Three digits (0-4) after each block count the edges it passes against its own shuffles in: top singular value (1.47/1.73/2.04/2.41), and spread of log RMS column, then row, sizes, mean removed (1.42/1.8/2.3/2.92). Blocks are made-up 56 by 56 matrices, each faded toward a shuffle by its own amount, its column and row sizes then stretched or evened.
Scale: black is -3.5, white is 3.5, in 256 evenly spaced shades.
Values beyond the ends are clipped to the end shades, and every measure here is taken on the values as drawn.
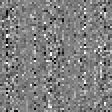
1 4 0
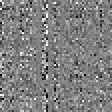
2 4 1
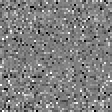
1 0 1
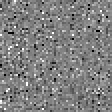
0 2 0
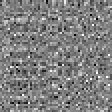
3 0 1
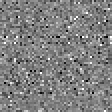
0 0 2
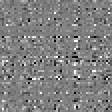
2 3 4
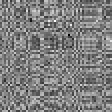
4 1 2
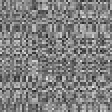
4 2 2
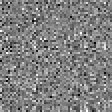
3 3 0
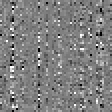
3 4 0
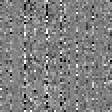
2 4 0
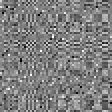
4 0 1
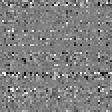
1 2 4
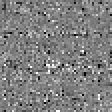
0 2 3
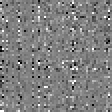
0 4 3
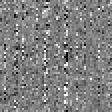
0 4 1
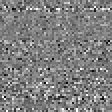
0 0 4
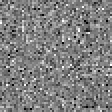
1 0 0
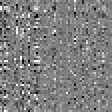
3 4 0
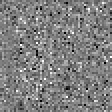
0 2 0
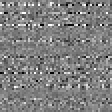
3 0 4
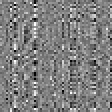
4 4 0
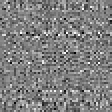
3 1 3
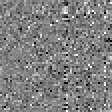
2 2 0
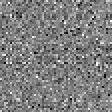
3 0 1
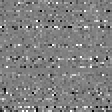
0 0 4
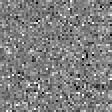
1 1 1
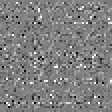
1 0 3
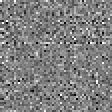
3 2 2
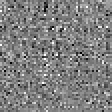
2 1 3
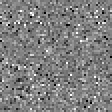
1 0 1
